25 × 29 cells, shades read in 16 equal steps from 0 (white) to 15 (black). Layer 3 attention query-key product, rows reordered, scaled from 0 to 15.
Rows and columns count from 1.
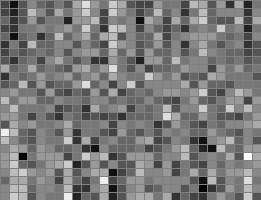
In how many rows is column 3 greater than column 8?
11
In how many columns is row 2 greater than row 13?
13
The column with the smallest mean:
10
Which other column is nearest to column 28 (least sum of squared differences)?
2
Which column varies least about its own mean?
6
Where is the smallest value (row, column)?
20, 28
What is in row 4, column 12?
12
